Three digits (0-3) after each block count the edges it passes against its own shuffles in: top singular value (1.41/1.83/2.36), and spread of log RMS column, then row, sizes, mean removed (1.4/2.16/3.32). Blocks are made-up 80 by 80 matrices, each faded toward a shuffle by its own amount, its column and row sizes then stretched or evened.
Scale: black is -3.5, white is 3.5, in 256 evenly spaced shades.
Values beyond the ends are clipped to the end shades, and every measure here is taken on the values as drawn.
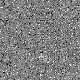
1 0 0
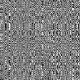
3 3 0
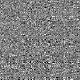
2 1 2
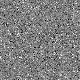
0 0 1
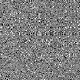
2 0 1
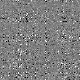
0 2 2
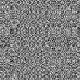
3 0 1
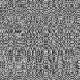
3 0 2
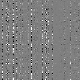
3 3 1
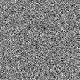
2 0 0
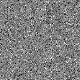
1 1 0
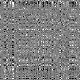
3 2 2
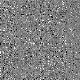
1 2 1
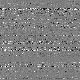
1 0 3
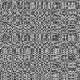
3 0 2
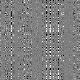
3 3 1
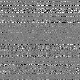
2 0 3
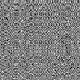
3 0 1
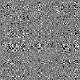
2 2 2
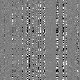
3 3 1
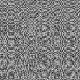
3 1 1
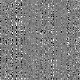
2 3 1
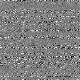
2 0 3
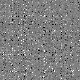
0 2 1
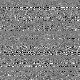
2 0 3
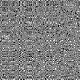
3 1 1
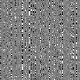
3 3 0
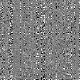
2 3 2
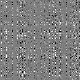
1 3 2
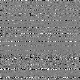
1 1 3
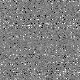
0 1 2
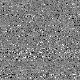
0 0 2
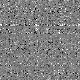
1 1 2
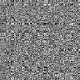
3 1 2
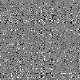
1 2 2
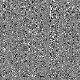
1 2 1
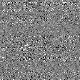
1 1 2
